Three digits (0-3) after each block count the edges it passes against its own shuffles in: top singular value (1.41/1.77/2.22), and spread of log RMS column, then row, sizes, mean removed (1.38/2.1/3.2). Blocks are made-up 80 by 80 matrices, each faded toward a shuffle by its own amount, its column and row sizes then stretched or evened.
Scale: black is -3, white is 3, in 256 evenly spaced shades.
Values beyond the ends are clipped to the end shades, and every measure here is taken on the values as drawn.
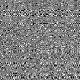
3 0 2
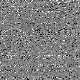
1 0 2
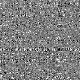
2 1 2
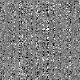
1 3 1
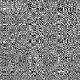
3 2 2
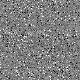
0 1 1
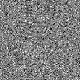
2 0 0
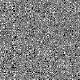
1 2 1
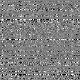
2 1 3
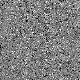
1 1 0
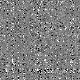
0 2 2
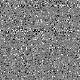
2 1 2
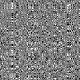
3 2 1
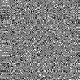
3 0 1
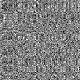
3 1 0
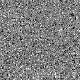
1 1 0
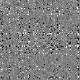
1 2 2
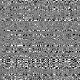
3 1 3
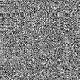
2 0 0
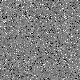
0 0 1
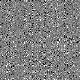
2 2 1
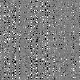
1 3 2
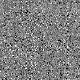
1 1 1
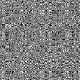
3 1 2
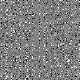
1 3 2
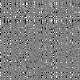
3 3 2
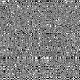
3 1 2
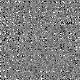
0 2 2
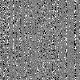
0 3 0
